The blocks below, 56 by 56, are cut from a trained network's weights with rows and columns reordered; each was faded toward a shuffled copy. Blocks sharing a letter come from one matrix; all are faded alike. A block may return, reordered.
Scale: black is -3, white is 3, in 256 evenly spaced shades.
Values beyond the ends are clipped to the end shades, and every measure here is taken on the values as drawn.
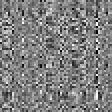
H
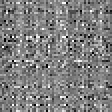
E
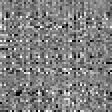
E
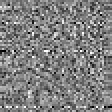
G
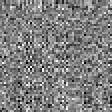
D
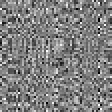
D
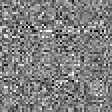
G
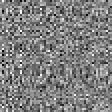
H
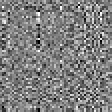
D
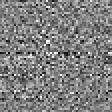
G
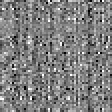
E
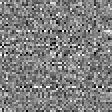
G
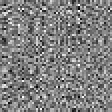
D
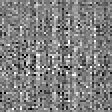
E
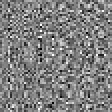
D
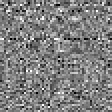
G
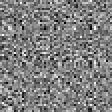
G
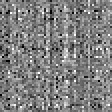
E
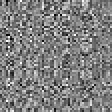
D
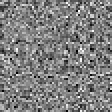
G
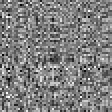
D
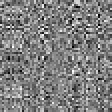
H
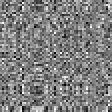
H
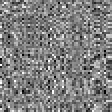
D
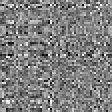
G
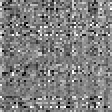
E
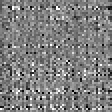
E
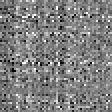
E
